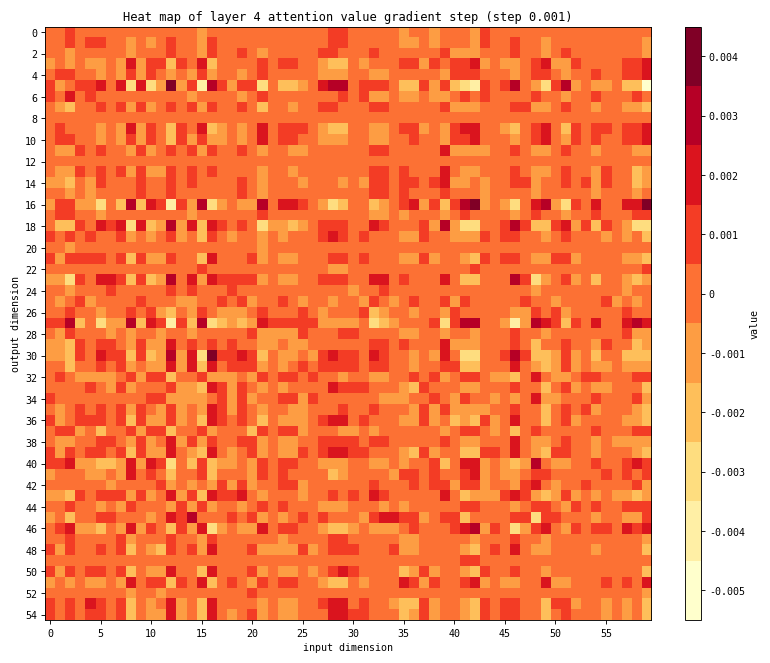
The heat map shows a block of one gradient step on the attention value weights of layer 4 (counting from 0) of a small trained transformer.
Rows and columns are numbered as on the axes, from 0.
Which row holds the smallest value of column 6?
40
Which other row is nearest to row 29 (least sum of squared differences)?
13
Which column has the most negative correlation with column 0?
35
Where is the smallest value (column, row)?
59, 5
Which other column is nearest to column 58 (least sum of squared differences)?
54
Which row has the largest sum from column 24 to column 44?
45
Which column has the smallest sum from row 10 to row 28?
58
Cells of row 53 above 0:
17
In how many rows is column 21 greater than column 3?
16
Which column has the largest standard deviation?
12
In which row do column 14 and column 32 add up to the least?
27
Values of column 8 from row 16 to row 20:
0.003 0 -0.003 -0.001 0
